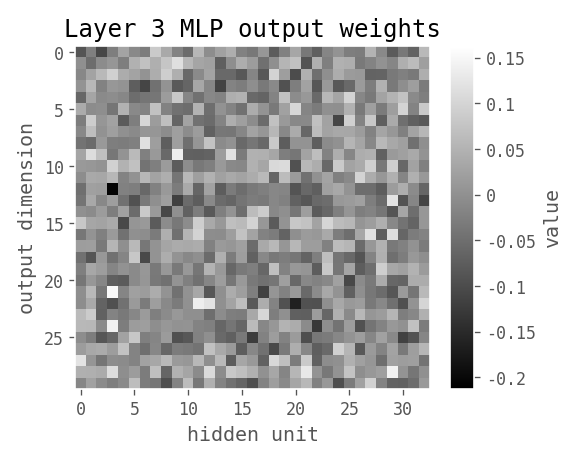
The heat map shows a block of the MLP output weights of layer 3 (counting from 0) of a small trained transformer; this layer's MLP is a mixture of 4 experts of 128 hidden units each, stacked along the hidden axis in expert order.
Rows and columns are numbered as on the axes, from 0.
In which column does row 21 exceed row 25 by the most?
3
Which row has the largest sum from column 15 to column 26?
15
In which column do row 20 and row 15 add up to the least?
4
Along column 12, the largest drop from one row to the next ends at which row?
23
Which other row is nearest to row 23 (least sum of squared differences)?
7
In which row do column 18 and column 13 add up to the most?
27
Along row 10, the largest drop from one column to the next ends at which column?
20
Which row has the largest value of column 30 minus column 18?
5
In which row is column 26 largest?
11
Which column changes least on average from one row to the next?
13
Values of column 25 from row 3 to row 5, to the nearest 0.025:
-0.05 0.1 0.05
